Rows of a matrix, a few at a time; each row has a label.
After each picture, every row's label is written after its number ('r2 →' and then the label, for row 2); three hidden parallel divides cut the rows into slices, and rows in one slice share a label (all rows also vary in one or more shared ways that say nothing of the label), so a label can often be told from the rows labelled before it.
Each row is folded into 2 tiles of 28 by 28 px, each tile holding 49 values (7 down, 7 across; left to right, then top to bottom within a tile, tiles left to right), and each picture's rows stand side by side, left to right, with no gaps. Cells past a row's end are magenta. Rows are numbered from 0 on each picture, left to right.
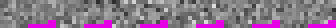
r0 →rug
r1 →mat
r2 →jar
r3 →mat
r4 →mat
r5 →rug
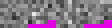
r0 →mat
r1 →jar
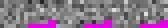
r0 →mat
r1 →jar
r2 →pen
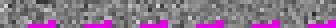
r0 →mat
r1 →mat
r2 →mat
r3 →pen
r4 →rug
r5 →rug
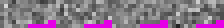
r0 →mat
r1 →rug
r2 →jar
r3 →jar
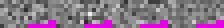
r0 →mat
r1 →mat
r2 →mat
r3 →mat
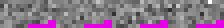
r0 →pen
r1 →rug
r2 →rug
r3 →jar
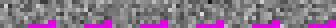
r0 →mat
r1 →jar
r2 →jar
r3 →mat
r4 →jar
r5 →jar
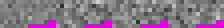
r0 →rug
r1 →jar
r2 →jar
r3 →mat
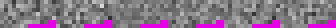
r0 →pen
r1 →jar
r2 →pen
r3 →rug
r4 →jar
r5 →jar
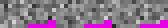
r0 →jar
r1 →mat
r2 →mat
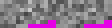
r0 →rug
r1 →rug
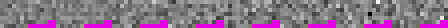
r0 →rug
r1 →rug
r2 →jar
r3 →jar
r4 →jar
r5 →rug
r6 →jar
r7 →pen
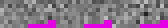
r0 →rug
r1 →pen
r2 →jar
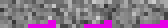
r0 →pen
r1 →jar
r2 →jar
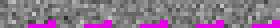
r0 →rug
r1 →mat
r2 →pen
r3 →pen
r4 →mat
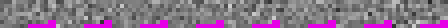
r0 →rug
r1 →jar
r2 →rug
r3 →pen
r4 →mat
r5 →rug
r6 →rug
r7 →mat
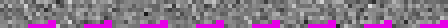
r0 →rug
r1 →jar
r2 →rug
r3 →rug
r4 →mat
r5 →jar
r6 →mat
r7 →mat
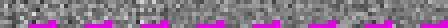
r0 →mat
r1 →mat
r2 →jar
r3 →pen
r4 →pen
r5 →pen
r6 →rug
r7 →rug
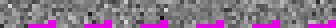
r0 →pen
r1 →rug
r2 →jar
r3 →pen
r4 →rug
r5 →rug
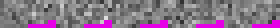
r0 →pen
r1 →mat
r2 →rug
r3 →mat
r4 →jar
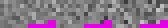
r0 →pen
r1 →rug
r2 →pen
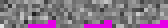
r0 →jar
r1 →rug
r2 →mat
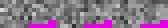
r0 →pen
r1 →mat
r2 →mat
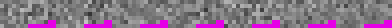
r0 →jar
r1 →rug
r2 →pen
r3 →pen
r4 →mat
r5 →rug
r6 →pen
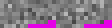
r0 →pen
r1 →rug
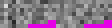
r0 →mat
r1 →jar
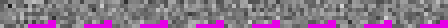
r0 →jar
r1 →pen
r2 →pen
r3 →pen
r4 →mat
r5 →pen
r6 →mat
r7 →rug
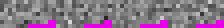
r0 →rug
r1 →jar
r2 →pen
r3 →rug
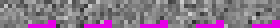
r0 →rug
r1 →rug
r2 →rug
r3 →jar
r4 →jar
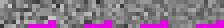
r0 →mat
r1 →mat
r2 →pen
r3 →rug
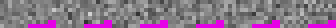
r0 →rug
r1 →pen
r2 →pen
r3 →pen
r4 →rug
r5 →jar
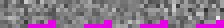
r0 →jar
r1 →pen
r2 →pen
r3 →mat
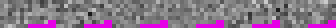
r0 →mat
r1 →jar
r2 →pen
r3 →pen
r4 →rug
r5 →jar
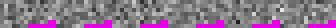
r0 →mat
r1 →pen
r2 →pen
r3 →pen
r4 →mat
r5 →mat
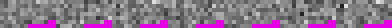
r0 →jar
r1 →mat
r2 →jar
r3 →mat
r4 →pen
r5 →mat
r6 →jar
